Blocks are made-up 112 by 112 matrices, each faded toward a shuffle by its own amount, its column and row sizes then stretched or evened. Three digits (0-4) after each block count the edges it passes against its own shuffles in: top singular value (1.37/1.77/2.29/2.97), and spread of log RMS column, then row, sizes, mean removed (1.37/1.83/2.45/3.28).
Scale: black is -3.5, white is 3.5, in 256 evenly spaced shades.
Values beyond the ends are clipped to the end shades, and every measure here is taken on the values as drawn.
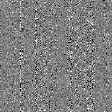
2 4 0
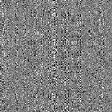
3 4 0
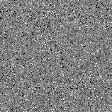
1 0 2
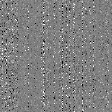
1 4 0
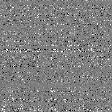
0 2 4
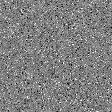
1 0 0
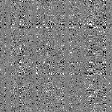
3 4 3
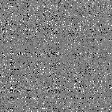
1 2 3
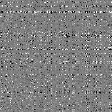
3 3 4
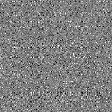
3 1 3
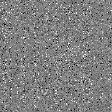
0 3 1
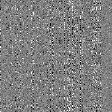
2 4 2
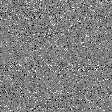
1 0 2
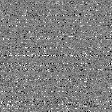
0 1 4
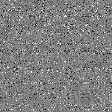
2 1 3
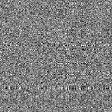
3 1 3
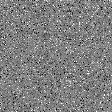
1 1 1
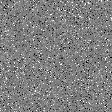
0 1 0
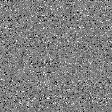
0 0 3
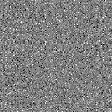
3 1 0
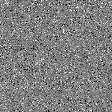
0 0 2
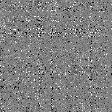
1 3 3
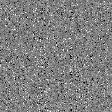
1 2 1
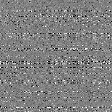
3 0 4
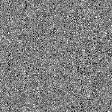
0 3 1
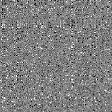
3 2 2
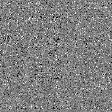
1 2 2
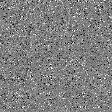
0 1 2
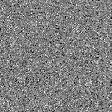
2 0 0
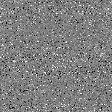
0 0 3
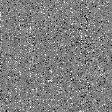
0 3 0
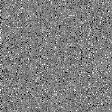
1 3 1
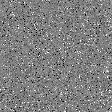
0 0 1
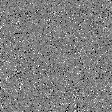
0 1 1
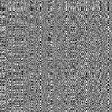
4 4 2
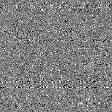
2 1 3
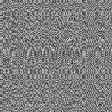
4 0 0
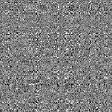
3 3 3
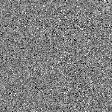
0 1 2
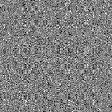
3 2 0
